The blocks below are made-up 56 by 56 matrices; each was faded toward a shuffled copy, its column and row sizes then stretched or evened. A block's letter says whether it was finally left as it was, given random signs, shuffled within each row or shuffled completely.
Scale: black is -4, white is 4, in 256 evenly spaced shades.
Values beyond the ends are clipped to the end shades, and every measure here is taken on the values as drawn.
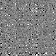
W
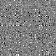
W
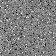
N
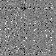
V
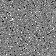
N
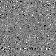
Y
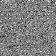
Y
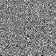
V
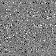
Y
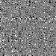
W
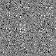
V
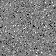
N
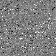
Y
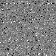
Y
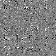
V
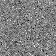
N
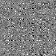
V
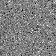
N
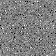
Y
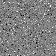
N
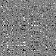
W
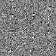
V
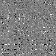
V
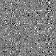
W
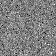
N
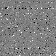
Y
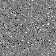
Y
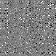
W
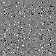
V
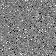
N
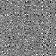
W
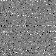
Y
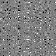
W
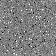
N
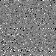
Y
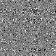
V
